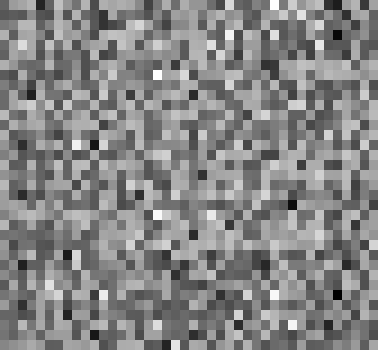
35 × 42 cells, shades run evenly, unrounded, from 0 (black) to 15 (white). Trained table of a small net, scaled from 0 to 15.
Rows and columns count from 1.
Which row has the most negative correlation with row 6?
32
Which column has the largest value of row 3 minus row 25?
16
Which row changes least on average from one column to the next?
24
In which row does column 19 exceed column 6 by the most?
25
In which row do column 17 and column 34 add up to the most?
11
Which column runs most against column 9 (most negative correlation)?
17
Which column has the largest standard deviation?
33
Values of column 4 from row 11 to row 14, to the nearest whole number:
12 10 10 7
